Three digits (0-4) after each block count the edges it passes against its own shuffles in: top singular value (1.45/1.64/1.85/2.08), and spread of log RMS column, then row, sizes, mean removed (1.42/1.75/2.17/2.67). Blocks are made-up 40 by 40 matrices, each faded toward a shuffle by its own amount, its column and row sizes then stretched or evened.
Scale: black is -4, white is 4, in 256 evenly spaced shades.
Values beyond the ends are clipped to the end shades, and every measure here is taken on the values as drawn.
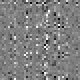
2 4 1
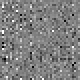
1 3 1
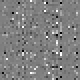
1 3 1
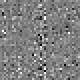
2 3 1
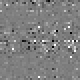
0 1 3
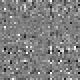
1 2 3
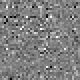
1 1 2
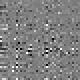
4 2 3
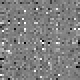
0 2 2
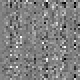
1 4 1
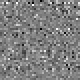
2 0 2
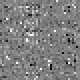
2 1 1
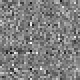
1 1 1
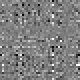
2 3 3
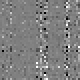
3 4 1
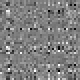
4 3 3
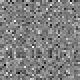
3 0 0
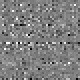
0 0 4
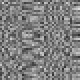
4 1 2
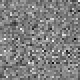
0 0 1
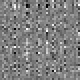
4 4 1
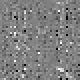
1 3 2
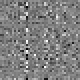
3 2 3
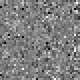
1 2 0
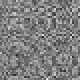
4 1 1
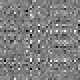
4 3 2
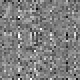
3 3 1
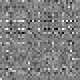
4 2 3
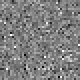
0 0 0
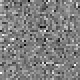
2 0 2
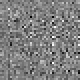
3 2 2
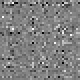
1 2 3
